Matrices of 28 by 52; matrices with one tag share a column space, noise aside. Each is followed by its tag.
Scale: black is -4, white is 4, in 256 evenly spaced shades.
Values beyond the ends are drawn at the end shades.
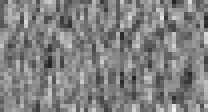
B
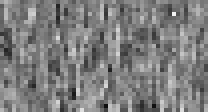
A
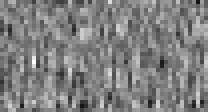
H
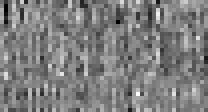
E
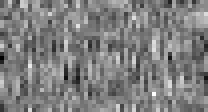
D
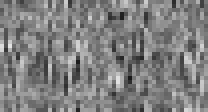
D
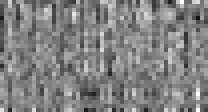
E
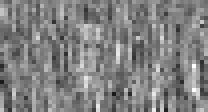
A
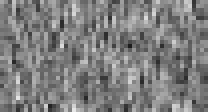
B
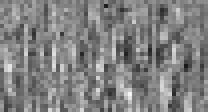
A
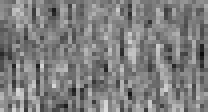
A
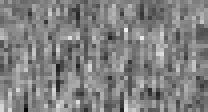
A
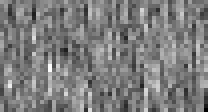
A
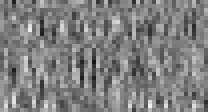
H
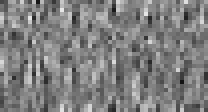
B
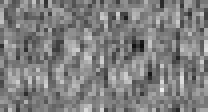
D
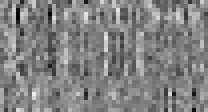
E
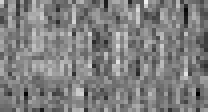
E
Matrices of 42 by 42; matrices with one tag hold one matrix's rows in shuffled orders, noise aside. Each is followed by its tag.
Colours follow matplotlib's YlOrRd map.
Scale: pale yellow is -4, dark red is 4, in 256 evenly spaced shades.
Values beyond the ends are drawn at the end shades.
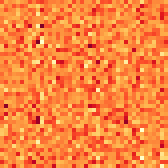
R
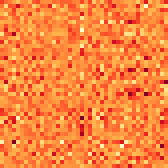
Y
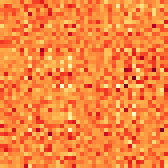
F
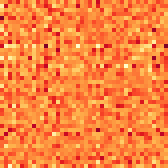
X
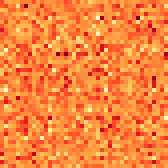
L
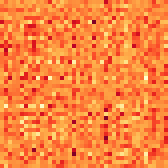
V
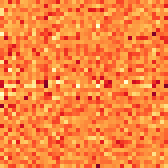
X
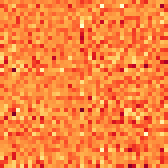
Y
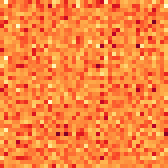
L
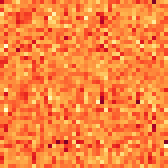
L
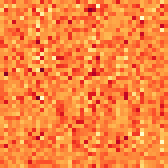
R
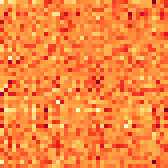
X
